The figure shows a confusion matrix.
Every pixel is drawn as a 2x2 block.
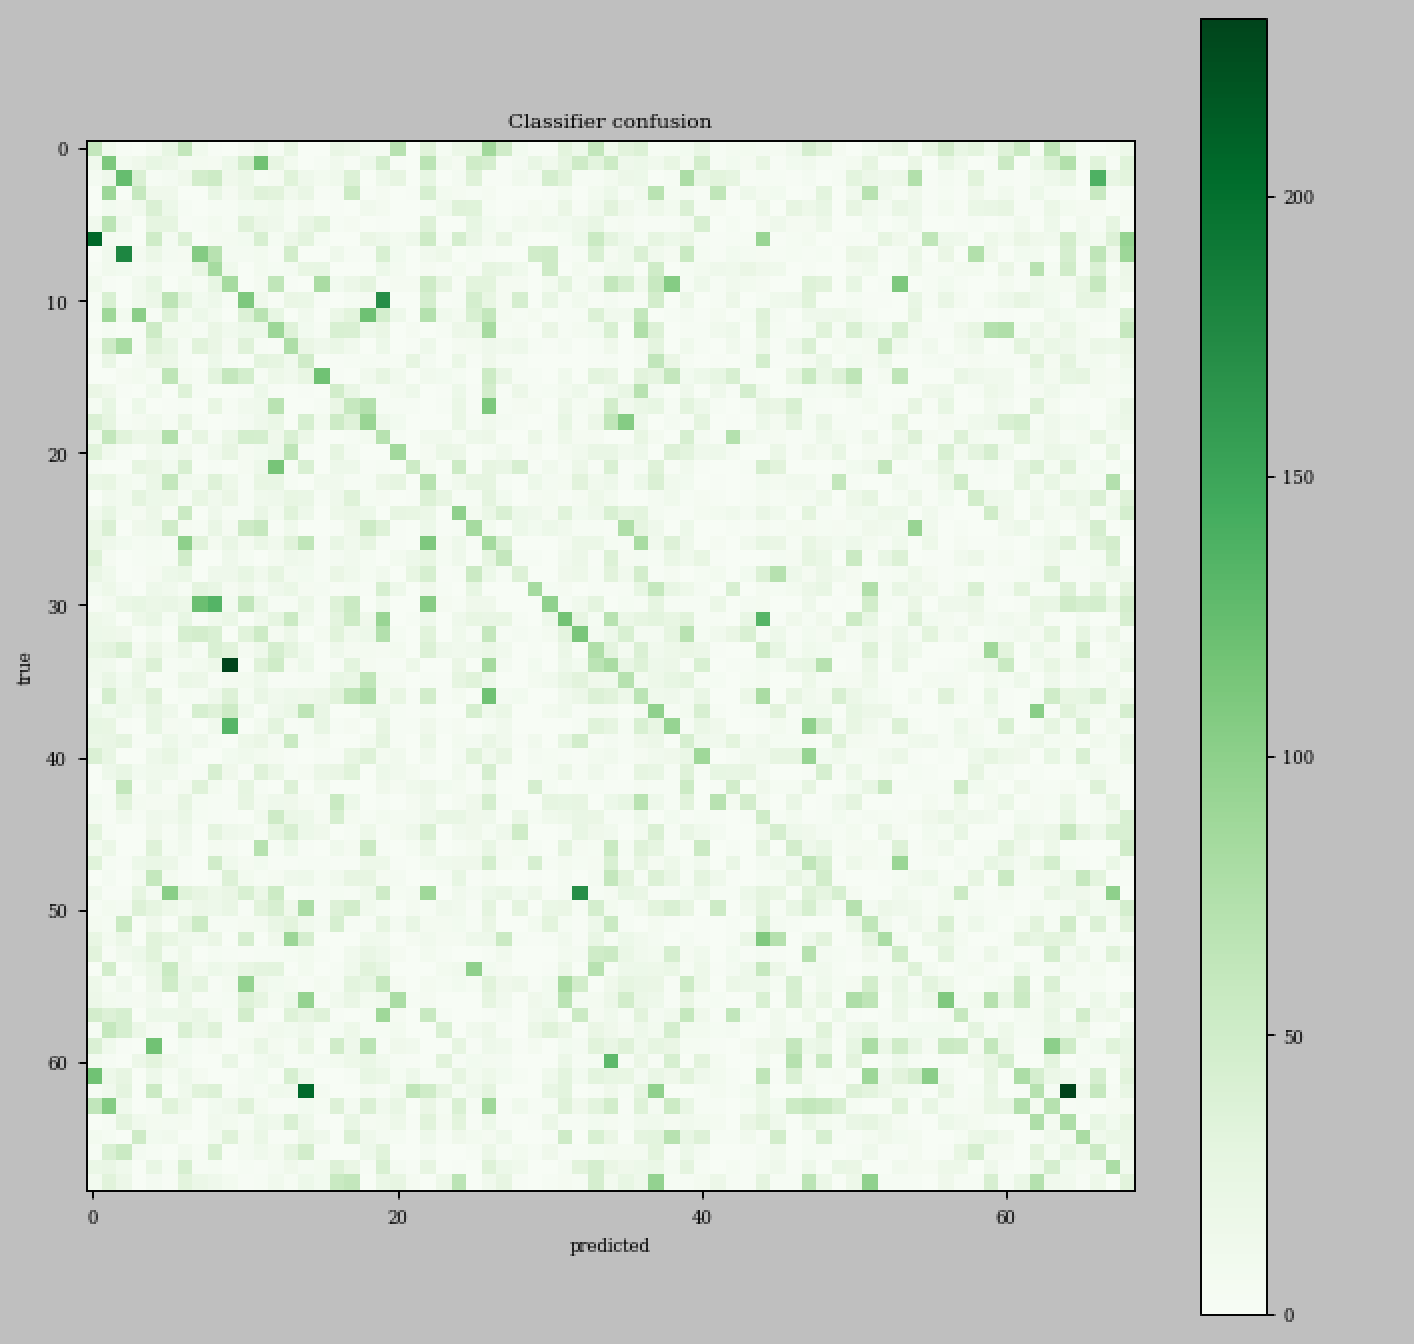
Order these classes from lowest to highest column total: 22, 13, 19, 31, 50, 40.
40, 50, 31, 13, 19, 22
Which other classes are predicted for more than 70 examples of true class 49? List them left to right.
5, 22, 32, 67
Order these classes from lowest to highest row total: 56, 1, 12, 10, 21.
21, 10, 12, 56, 1
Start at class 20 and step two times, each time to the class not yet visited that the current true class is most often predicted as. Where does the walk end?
2
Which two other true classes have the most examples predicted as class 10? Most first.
55, 30
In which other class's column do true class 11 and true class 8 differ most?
18
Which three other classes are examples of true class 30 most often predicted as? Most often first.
8, 7, 22
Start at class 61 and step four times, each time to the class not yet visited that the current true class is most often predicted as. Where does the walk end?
67
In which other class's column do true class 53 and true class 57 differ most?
19
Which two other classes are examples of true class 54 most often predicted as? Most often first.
25, 33
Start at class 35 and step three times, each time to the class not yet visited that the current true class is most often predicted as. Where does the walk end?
9
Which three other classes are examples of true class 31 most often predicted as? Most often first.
44, 19, 34
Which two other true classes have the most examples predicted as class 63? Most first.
59, 0
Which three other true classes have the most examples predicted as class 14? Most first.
62, 56, 50
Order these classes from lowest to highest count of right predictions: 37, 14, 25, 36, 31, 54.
54, 14, 36, 25, 37, 31
